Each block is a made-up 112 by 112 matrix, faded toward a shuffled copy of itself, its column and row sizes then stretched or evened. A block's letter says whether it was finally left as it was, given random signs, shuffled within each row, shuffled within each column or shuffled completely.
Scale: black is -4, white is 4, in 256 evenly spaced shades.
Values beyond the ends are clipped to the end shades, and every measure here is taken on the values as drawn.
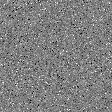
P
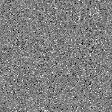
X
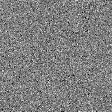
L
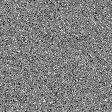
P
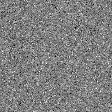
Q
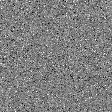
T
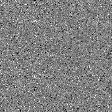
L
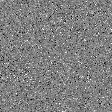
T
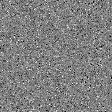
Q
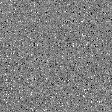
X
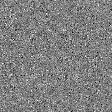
L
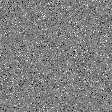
T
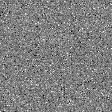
T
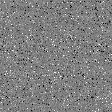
T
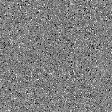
X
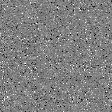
X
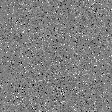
Q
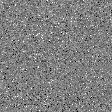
T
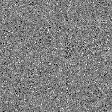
X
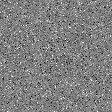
P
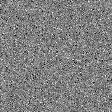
T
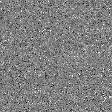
X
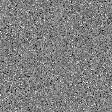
Q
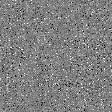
L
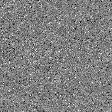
L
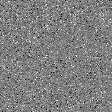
X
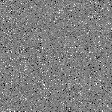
X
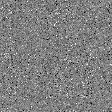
L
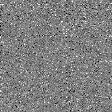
X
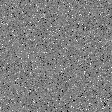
P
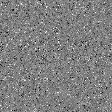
L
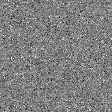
L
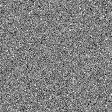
Q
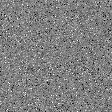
T
